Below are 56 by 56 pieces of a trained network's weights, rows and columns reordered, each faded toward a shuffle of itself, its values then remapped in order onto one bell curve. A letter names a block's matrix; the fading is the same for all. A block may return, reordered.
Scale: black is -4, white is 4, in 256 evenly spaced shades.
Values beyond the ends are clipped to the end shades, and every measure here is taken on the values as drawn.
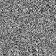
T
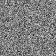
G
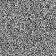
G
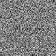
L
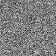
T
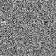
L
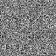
T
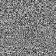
T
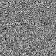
T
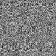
L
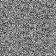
G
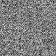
G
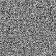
T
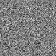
L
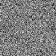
L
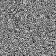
G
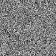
G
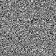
T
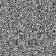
G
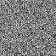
L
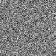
L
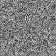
G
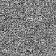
L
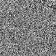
G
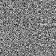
T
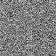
G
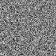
G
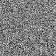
G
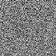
L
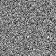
G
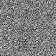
L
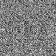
T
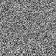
T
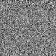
T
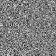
L
